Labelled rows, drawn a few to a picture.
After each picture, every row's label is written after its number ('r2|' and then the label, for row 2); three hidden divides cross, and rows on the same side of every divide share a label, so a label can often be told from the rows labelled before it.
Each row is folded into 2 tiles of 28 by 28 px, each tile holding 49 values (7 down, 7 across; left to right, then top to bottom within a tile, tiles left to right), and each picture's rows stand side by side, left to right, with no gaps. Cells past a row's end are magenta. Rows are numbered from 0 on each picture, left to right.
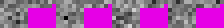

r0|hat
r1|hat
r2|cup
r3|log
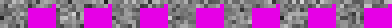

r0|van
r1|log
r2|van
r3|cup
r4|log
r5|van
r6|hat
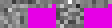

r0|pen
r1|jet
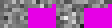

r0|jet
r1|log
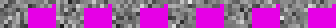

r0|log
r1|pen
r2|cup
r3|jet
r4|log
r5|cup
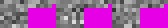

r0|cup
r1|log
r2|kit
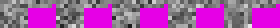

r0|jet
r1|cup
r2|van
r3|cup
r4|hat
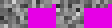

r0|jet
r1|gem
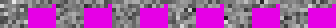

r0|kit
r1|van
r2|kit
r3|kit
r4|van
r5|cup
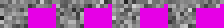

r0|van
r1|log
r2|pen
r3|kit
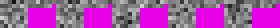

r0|pen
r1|pen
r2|hat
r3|pen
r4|gem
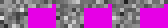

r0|cup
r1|log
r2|pen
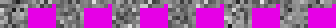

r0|gem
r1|pen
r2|cup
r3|cup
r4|pen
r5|van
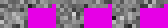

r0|van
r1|log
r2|van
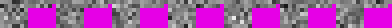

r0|gem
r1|log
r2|kit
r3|van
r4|log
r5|gem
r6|cup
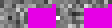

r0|hat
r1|cup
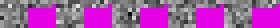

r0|van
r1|gem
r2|hat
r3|hat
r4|gem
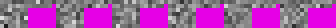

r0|pen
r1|log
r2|jet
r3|pen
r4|kit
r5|gem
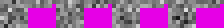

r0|pen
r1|kit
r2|hat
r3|hat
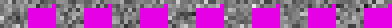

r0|cup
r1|gem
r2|gem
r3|cup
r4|cup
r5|gem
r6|van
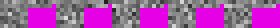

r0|jet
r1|log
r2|kit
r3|jet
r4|kit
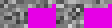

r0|hat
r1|kit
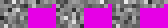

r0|jet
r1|log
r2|jet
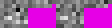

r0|log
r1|log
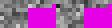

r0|cup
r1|gem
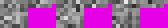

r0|van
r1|van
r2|jet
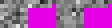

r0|cup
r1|log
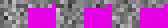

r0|kit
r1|gem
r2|pen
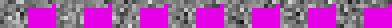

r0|log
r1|log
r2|pen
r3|hat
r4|hat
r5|hat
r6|pen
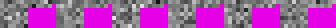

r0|log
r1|kit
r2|cup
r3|gem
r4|gem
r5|jet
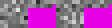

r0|jet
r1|log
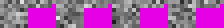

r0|van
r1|cup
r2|kit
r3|pen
